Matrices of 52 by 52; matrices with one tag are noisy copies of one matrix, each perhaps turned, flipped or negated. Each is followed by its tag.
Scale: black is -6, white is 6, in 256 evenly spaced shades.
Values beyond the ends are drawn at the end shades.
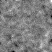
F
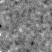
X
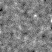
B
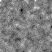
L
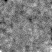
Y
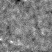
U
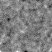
X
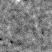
U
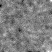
Y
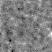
U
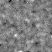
B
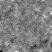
F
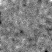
Y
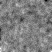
Y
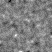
B
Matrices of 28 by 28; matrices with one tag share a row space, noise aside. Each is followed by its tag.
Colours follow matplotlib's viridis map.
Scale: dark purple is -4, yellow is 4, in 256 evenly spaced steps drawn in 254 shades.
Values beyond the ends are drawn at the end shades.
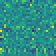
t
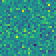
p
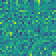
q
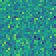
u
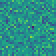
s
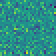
u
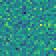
p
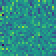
q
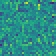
q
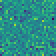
s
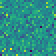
t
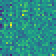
q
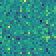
p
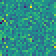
t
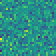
q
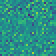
s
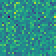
u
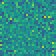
s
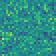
q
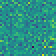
s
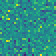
p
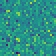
u
